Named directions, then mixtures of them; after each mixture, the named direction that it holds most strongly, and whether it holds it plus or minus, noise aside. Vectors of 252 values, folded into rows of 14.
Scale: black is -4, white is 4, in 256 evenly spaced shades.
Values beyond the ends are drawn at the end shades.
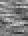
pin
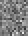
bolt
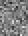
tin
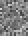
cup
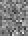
bolt, plus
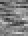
pin, minus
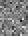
tin, plus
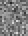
tin, plus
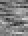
pin, minus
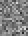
bolt, minus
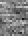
pin, plus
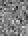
tin, plus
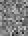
bolt, minus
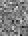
tin, minus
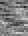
pin, minus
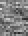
pin, plus
